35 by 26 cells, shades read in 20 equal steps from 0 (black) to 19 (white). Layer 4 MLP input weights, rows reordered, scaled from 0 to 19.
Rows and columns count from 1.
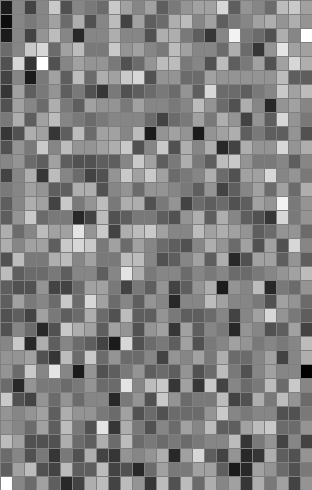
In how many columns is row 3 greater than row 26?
12
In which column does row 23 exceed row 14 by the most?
23
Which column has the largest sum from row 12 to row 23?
11
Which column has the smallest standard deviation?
16
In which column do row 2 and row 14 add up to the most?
7
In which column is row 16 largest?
24
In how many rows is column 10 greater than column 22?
12
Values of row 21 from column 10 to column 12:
9 5 9
